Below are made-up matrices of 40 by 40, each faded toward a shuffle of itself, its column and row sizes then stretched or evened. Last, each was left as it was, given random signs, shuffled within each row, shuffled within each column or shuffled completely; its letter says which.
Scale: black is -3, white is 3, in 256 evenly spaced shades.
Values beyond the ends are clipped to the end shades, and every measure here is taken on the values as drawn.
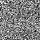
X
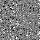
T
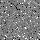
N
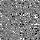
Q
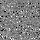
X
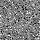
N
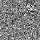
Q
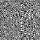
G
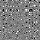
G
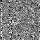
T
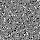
N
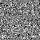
X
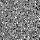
T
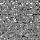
X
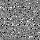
X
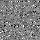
X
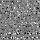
X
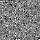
T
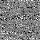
X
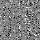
T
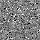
X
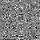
G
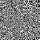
G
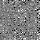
G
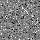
N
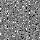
T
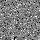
N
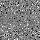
X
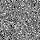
N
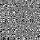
G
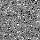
N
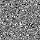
X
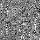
T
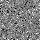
N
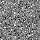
T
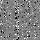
T
